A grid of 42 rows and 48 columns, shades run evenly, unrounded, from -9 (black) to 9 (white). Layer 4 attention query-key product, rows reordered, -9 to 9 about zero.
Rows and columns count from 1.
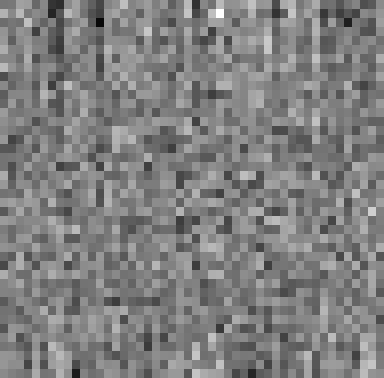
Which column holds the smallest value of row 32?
26
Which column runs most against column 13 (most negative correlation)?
4
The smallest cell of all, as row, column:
3, 13
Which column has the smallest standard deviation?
11
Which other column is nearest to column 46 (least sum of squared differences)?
5
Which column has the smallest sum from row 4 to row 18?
8
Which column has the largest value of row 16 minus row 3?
44
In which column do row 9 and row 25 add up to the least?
42
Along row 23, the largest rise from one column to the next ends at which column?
14
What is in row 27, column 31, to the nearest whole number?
0
